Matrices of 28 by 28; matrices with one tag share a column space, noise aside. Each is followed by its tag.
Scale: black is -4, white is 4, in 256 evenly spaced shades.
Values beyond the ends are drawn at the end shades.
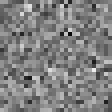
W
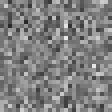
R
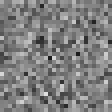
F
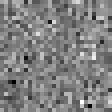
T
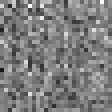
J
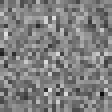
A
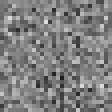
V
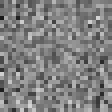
T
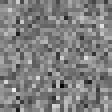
T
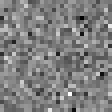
A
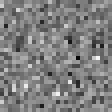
F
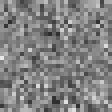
T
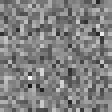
V
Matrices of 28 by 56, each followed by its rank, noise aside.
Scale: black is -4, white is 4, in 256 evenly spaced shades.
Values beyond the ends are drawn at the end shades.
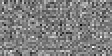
eight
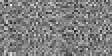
seven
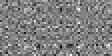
five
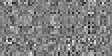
five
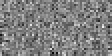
seven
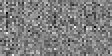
eight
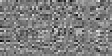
five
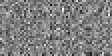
six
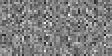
six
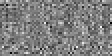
six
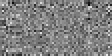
five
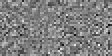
eight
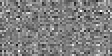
five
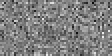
five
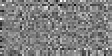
five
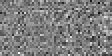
six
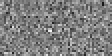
eight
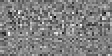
seven
